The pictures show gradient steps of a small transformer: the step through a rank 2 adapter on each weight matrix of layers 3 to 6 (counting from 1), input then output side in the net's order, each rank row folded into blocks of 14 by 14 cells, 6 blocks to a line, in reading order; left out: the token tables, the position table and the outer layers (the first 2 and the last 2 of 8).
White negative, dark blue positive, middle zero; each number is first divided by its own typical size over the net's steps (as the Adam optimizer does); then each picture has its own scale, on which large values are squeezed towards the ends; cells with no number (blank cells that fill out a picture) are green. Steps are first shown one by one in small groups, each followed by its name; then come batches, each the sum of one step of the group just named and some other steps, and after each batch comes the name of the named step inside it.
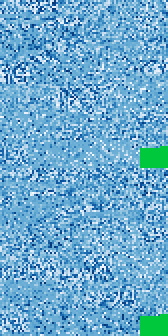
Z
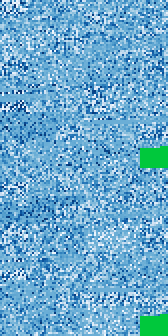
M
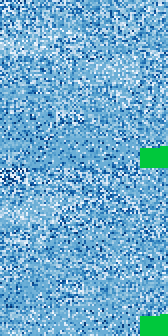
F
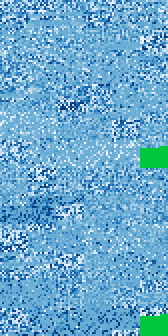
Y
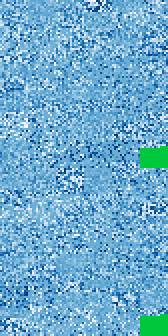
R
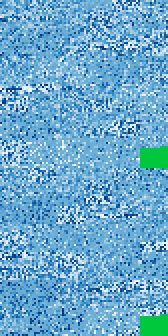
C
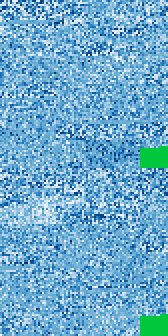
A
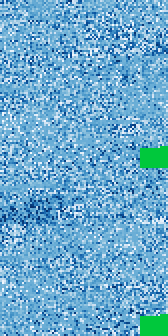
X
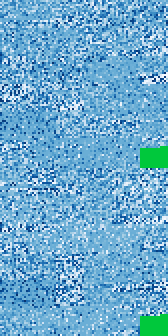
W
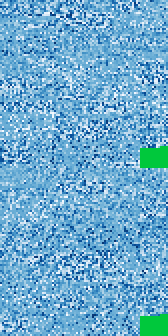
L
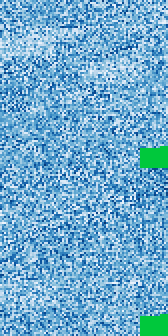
M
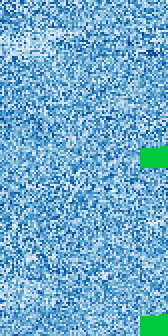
M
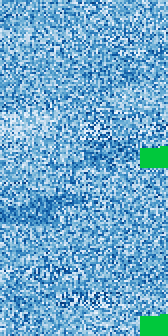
X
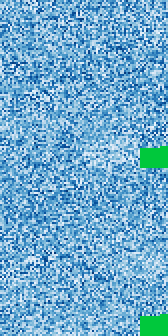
Z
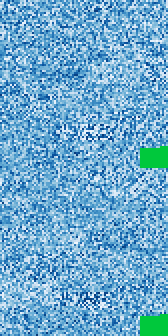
W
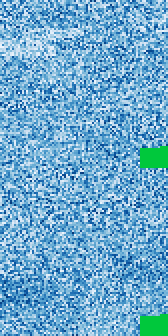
M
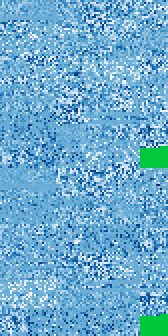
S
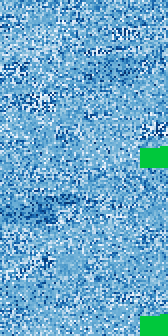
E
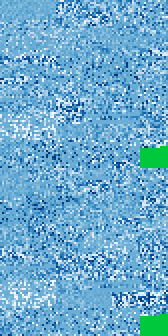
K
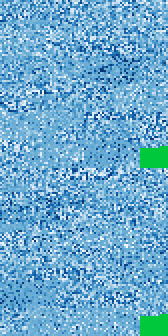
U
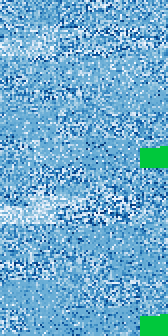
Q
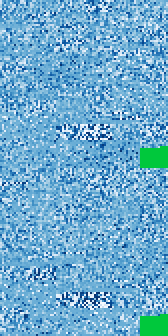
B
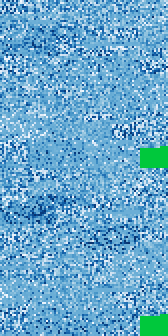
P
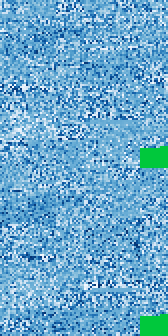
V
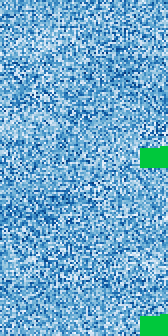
E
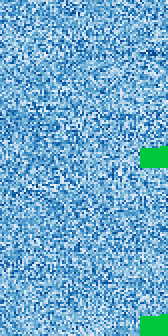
U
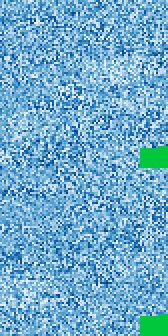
S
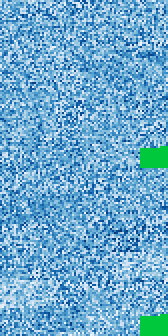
V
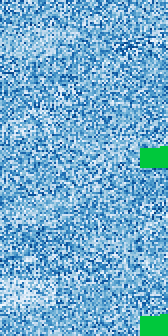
K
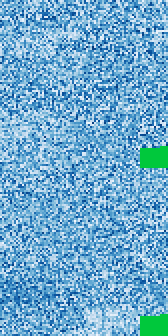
U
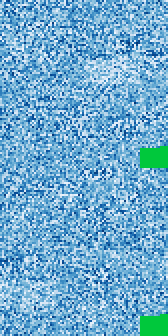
P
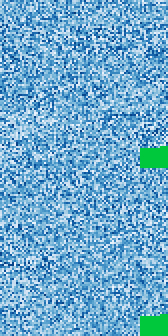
E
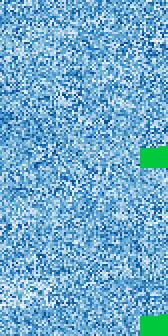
S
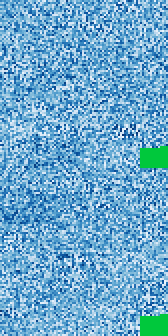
P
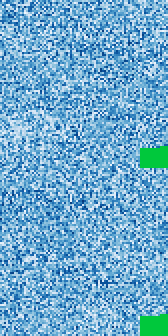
U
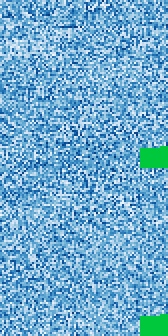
Q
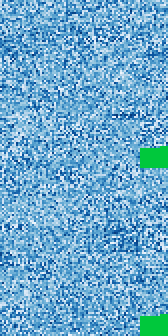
V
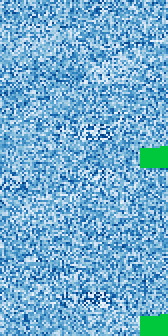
B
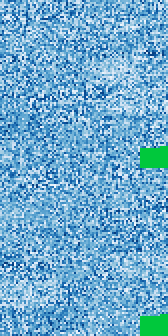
S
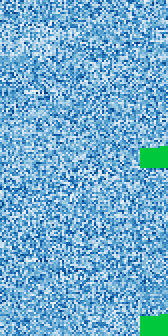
U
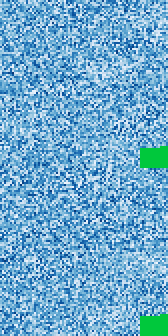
P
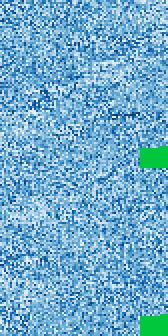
U
